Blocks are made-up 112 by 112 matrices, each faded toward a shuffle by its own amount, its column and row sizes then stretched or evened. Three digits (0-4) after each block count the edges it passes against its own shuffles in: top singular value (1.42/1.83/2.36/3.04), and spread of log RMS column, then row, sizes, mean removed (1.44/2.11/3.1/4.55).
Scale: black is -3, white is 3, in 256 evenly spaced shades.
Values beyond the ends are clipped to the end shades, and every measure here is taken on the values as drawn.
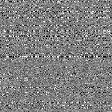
3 0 3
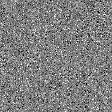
0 1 0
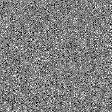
0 2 1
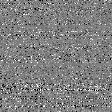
1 0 3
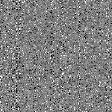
2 2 1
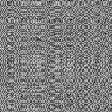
4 1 1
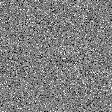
0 0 1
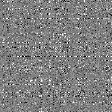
1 2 3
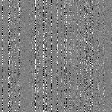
3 4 0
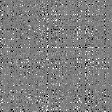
2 3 3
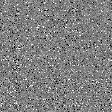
0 1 2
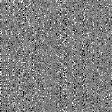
2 3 0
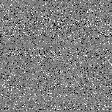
0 0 2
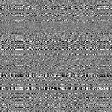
4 1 4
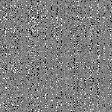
0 3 2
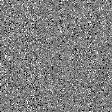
0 2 0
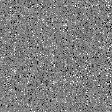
0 2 1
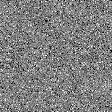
1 0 1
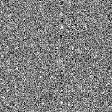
2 2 0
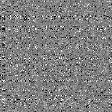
2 2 3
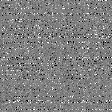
0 1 3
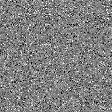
1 0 1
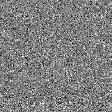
2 0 1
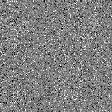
2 1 0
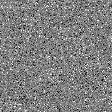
1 1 0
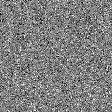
1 0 0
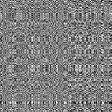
4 3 3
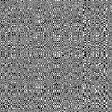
4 3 2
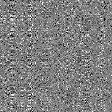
3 2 0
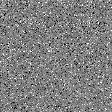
0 0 1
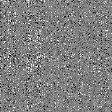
0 3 2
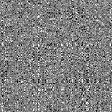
3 2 1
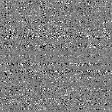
0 2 3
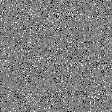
1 1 2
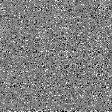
1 1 2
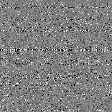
2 0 3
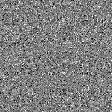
2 0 1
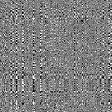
4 3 2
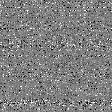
1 0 3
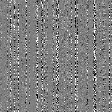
3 4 0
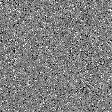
0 1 0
